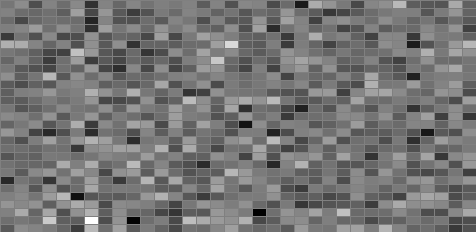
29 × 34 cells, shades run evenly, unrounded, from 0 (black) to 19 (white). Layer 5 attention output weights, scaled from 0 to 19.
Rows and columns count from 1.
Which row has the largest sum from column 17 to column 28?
29
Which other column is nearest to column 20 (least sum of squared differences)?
26
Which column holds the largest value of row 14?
17
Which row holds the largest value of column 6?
7
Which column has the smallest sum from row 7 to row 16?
9
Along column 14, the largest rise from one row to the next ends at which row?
13
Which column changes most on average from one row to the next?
10
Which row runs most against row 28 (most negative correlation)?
16
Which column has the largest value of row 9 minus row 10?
30
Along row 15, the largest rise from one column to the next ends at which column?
33
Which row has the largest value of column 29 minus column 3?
1
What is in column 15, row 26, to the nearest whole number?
11
